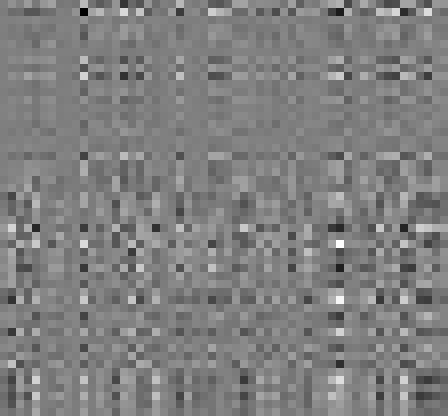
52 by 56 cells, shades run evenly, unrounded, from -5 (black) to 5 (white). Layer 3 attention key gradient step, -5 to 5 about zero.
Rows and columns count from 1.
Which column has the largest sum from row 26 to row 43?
18
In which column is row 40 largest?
54
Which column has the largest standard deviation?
43
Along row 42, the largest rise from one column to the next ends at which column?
3
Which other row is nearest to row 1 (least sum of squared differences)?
10
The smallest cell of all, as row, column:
2, 11
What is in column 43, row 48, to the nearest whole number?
4
